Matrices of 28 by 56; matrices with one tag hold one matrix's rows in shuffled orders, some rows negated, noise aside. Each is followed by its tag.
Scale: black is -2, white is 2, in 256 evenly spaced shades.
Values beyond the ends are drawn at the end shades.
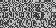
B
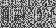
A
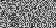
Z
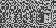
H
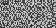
A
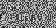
Z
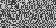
Z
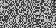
B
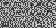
A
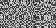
B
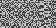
H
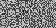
Z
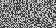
A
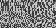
A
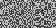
B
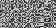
H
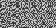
Z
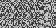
H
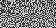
Z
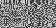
A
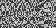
H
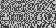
A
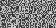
Z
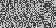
H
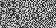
Z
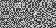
A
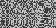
H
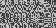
H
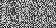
Z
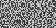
A
